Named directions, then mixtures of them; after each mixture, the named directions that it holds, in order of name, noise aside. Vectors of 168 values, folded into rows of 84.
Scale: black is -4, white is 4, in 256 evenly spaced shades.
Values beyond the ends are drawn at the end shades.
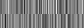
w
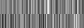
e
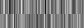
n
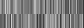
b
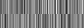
w.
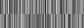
n, w.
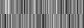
b, w.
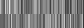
b, n.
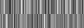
n, w.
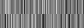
b, w.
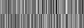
e, w.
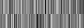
b, n.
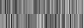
b.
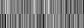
b, e, w.
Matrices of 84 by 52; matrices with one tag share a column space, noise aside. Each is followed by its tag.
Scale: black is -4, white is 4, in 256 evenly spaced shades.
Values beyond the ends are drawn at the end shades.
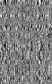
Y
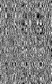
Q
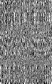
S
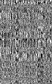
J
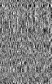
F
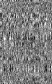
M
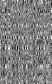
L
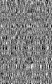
L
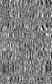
Y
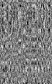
F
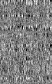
Y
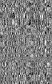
Q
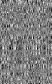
L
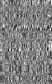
Y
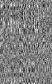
F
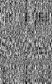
S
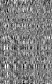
L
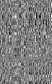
Q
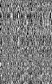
Q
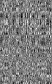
Q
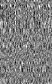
F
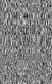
Q
